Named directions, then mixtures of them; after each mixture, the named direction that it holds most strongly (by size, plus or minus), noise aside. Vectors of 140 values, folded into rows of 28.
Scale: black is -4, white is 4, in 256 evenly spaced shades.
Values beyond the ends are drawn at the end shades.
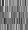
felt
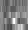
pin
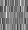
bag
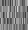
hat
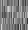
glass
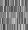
bag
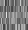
bag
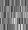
pin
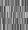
bag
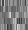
felt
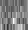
pin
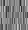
bag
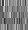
felt
